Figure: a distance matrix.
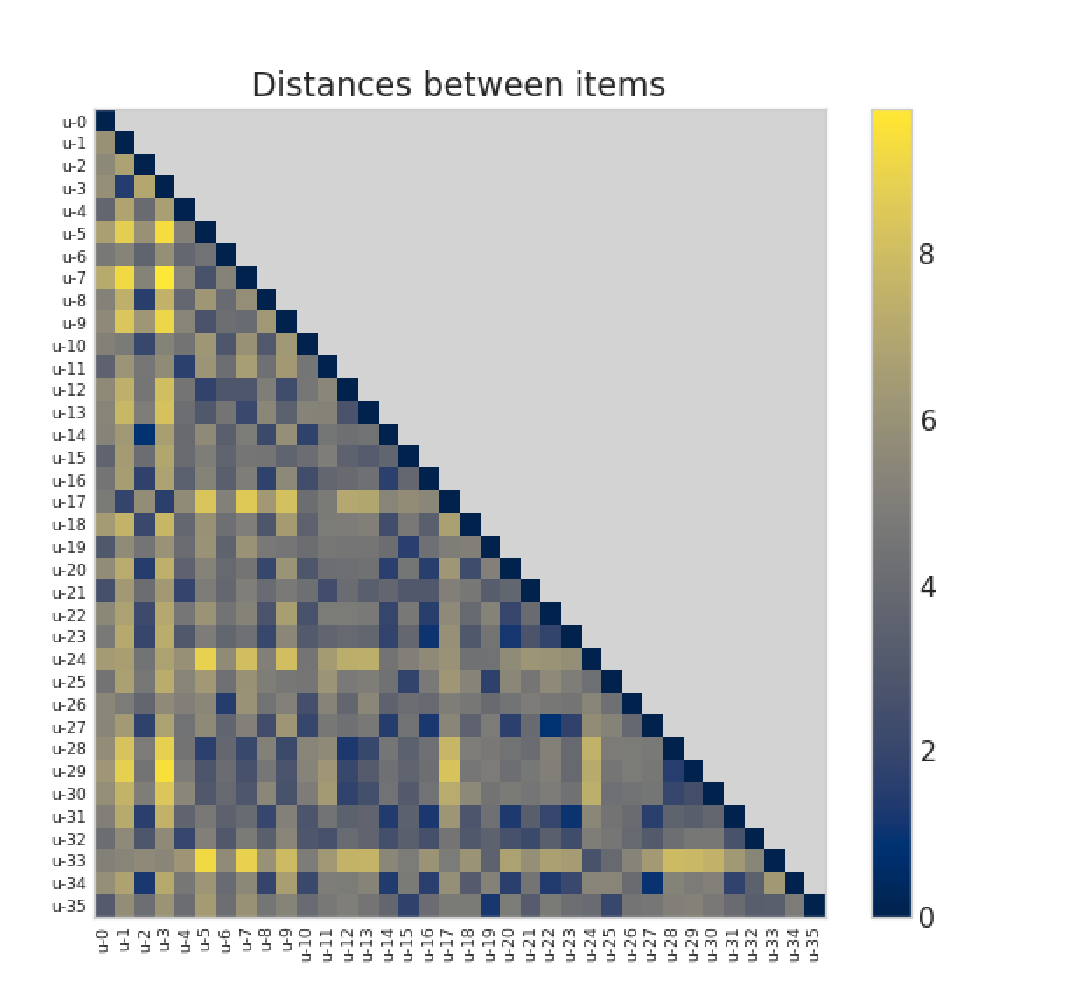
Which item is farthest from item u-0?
u-7
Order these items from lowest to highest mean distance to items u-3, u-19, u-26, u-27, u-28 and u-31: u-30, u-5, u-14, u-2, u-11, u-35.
u-14, u-2, u-35, u-30, u-11, u-5
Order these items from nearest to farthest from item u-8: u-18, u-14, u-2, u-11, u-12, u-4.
u-2, u-14, u-18, u-4, u-11, u-12
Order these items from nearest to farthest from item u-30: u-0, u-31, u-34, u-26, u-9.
u-9, u-31, u-26, u-34, u-0
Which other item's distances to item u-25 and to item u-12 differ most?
u-5
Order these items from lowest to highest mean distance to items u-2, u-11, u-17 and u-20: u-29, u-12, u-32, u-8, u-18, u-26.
u-32, u-8, u-18, u-26, u-12, u-29
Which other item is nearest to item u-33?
u-24
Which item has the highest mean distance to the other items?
u-3
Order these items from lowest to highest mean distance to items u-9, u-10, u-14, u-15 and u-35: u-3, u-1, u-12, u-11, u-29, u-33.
u-12, u-29, u-11, u-33, u-1, u-3
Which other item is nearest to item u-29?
u-28
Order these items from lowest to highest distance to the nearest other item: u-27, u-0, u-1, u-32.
u-27, u-1, u-32, u-0
